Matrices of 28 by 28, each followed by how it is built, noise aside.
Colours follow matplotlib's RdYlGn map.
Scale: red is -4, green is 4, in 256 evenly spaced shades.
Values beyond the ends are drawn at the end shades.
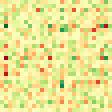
low rank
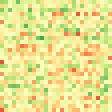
blocks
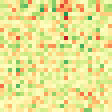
low rank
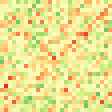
Hankel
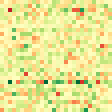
uneven rows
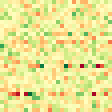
uneven rows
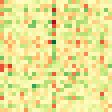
low rank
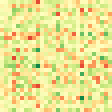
low rank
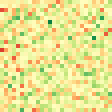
noise
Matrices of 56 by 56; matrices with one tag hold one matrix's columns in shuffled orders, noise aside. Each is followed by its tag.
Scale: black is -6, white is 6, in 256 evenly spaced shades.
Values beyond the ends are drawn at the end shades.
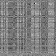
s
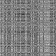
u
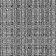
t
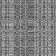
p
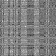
t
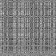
s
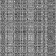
u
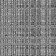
t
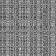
p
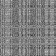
t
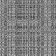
p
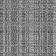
u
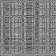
s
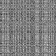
u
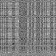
s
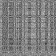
s
